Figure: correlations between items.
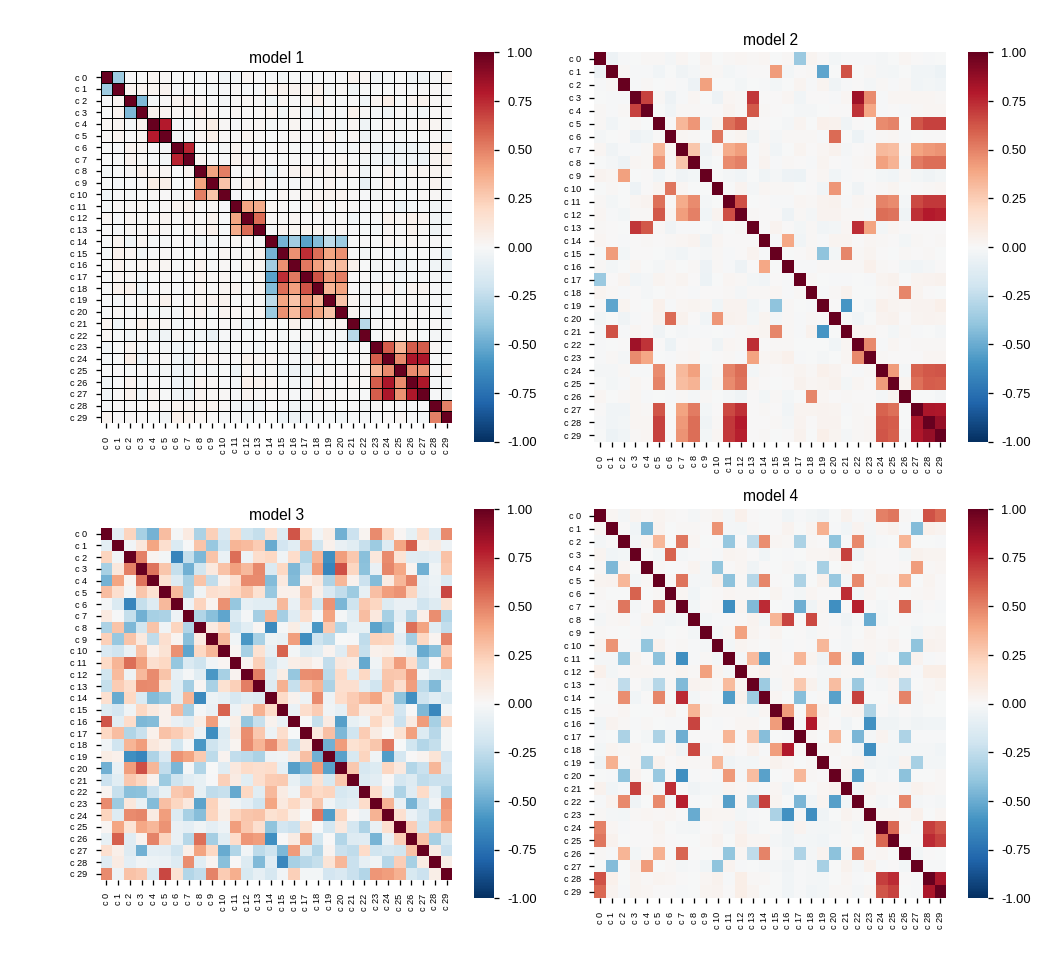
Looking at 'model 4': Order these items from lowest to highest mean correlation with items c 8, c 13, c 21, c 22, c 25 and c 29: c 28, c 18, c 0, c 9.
c 9, c 18, c 0, c 28
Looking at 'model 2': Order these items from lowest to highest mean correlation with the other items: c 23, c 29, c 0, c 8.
c 0, c 23, c 8, c 29
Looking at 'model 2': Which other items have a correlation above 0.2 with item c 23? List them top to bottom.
c 3, c 4, c 13, c 22
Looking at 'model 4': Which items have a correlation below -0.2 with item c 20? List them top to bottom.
c 2, c 5, c 7, c 14, c 22, c 26
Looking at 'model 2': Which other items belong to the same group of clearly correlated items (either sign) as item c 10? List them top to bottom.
c 6, c 20
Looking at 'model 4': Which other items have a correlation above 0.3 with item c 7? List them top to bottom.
c 2, c 5, c 14, c 22, c 26
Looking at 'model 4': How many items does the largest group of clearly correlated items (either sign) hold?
10
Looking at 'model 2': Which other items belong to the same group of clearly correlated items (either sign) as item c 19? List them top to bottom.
c 1, c 15, c 21
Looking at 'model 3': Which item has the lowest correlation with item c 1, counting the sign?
c 14
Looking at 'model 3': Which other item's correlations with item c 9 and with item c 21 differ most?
c 29
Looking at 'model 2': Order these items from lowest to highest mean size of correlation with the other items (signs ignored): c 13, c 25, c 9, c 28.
c 9, c 13, c 25, c 28
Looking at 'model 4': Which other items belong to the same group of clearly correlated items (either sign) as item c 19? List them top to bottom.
c 1, c 4, c 10, c 27
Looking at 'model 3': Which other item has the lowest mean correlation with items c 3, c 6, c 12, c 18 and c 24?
c 19
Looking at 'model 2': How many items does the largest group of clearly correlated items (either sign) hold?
10
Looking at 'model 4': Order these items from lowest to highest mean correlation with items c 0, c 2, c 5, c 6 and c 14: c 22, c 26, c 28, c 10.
c 10, c 28, c 26, c 22
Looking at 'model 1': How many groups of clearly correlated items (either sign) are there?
10
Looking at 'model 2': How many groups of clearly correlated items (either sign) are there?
8
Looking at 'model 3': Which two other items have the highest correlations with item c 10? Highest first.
c 15, c 6
